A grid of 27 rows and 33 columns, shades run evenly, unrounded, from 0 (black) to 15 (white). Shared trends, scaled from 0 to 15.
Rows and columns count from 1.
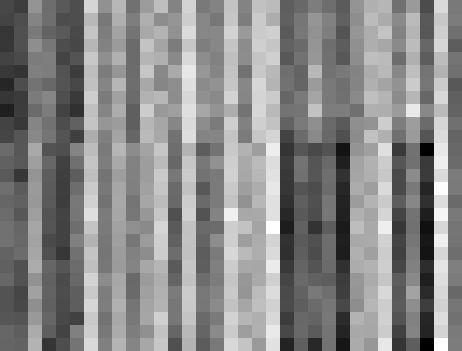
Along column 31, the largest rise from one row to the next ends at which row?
13
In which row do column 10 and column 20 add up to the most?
18
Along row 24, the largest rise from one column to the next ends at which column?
32
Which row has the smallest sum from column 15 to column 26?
12
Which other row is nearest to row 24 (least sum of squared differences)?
23
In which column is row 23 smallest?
31
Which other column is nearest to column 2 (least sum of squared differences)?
1
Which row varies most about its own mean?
27
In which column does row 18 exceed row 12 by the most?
26
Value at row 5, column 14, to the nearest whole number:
13
